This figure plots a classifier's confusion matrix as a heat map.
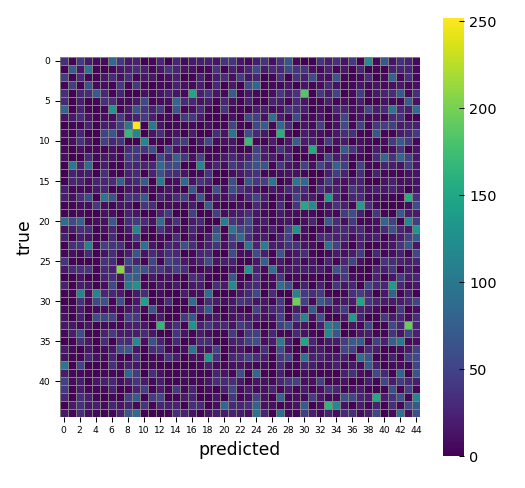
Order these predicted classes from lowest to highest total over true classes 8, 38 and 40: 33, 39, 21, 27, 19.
33, 19, 39, 21, 27
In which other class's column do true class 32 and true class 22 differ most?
36
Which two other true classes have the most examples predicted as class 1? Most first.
13, 20
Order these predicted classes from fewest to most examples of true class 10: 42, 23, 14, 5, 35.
35, 14, 5, 42, 23
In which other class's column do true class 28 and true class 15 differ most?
41
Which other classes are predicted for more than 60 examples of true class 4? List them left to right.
16, 21, 30, 42
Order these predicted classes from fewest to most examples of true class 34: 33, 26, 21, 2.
26, 21, 2, 33
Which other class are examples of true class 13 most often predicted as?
17
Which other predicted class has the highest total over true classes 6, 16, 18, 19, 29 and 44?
30
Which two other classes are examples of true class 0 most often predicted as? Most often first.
38, 6
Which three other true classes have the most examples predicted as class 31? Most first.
11, 18, 2
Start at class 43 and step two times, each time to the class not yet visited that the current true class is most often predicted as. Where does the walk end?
12
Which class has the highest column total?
9
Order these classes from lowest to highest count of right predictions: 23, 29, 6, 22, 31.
31, 22, 23, 29, 6
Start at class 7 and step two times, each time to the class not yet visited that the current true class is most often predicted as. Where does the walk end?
23
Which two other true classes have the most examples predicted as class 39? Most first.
42, 9
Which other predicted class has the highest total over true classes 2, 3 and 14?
24
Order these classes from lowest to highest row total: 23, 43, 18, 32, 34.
34, 18, 32, 43, 23
